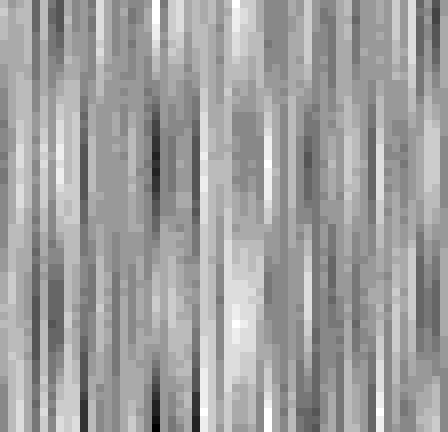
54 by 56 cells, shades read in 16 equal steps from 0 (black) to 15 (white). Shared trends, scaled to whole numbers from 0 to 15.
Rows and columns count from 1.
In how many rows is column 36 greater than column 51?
3
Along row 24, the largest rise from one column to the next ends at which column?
26
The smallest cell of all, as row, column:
54, 20
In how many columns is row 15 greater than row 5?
21
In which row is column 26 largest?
52
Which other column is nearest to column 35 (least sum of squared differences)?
28
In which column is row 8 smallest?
55
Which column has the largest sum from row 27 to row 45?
29
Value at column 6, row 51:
12
